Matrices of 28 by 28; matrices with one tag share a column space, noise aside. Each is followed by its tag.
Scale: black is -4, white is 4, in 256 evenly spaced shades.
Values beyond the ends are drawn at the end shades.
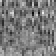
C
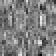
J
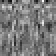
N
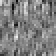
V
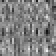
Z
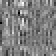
C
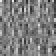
Z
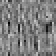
N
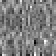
J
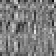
N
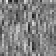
N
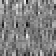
V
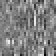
J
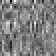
N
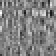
C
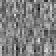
Z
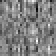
Z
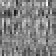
C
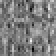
Z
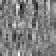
V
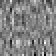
J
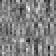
Z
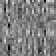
Z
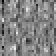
Z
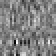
J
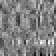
J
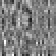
J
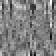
V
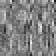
N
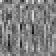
N
